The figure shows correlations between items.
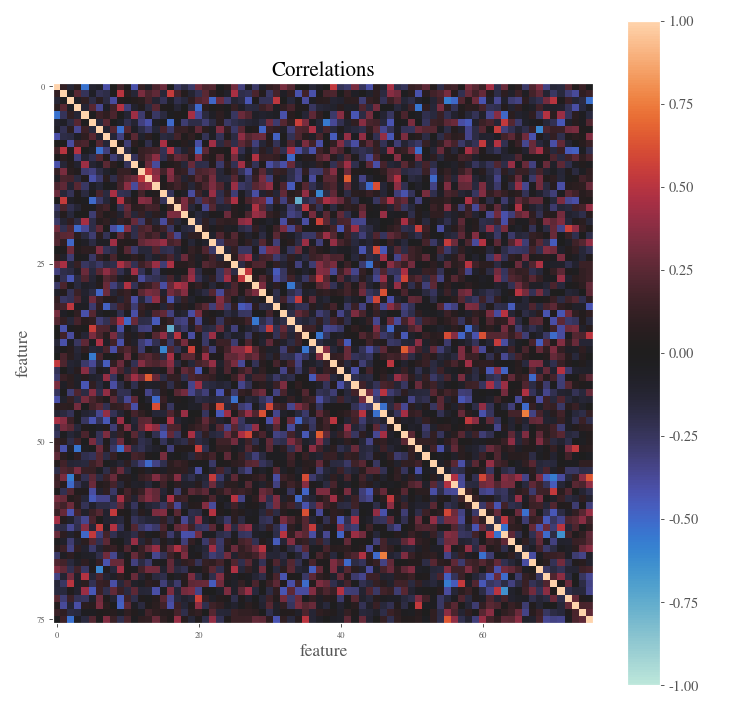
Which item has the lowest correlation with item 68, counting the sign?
6
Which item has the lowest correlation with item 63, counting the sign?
71
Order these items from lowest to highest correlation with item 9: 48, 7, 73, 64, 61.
73, 7, 61, 64, 48
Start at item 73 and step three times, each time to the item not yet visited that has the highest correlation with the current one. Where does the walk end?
72
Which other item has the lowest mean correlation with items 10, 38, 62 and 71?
63
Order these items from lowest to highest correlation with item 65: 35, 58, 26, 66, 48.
66, 48, 26, 35, 58
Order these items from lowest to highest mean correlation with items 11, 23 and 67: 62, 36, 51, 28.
28, 51, 36, 62
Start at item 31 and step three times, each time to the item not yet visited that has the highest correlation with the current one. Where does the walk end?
57
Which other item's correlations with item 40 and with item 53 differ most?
61
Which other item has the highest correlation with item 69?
4
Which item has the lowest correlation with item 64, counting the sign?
31
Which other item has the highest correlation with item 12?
13
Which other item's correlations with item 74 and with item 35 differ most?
37
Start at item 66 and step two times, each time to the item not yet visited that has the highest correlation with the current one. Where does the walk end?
29
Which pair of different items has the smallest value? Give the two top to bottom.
16, 34
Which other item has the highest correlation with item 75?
55
